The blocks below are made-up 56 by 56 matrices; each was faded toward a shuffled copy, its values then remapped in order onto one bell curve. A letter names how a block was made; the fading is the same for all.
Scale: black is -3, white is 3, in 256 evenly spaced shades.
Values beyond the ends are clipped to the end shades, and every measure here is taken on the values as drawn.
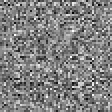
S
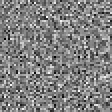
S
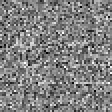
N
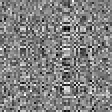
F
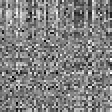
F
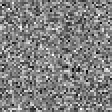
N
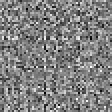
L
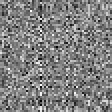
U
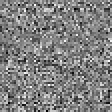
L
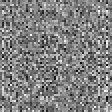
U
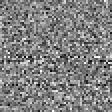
N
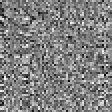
U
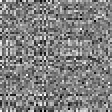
F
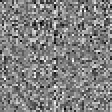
L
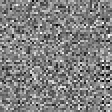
S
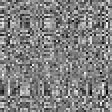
F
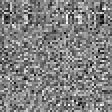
S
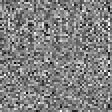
U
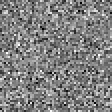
N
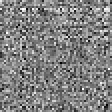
L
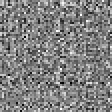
S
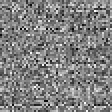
L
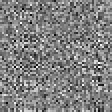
S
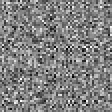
S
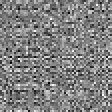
F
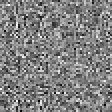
L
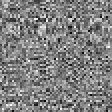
S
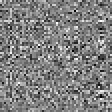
L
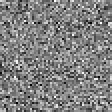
N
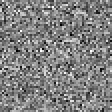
N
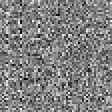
U
